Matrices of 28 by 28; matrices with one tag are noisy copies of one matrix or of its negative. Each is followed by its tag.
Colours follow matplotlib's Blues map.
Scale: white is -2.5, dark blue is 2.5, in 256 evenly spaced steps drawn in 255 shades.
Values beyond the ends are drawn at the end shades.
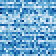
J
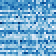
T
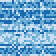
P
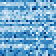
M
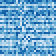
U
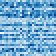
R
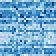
P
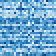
R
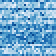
P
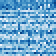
T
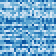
R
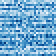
U
